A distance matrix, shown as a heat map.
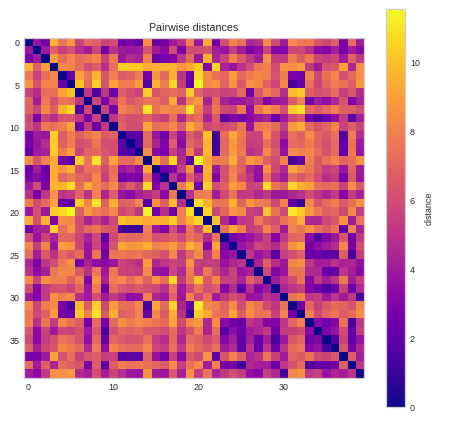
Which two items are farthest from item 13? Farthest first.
3, 21
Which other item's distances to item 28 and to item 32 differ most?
19
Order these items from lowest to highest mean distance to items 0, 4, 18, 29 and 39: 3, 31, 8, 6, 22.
22, 31, 6, 8, 3
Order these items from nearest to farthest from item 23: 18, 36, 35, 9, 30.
9, 35, 36, 30, 18
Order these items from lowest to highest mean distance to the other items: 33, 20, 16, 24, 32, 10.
16, 33, 24, 10, 32, 20
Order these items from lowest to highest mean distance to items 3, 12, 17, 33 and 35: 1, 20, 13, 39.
1, 39, 13, 20
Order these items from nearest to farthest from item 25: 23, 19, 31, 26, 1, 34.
34, 23, 1, 26, 31, 19
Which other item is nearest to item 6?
8
